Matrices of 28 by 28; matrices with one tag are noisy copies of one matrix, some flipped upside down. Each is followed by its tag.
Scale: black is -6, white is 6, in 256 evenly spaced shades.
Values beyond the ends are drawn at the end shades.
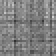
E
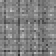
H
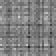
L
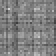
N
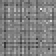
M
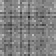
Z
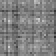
N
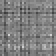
M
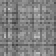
N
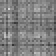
N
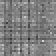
Z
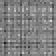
M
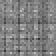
H
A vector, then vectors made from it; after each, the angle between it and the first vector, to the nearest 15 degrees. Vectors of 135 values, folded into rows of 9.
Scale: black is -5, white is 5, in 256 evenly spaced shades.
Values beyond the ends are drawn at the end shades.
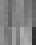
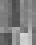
60 degrees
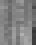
15 degrees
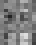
60 degrees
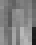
15 degrees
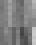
165 degrees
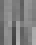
135 degrees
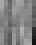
30 degrees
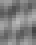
75 degrees
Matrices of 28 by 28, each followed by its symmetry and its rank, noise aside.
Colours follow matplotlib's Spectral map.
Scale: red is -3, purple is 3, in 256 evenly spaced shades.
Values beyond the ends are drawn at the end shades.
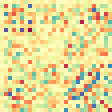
symmetric, rank five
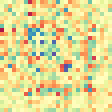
symmetric, rank four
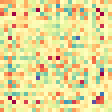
symmetric, rank four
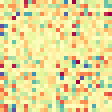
antisymmetric, rank six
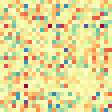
antisymmetric, rank six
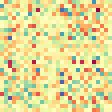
antisymmetric, rank six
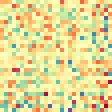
no symmetry, rank five
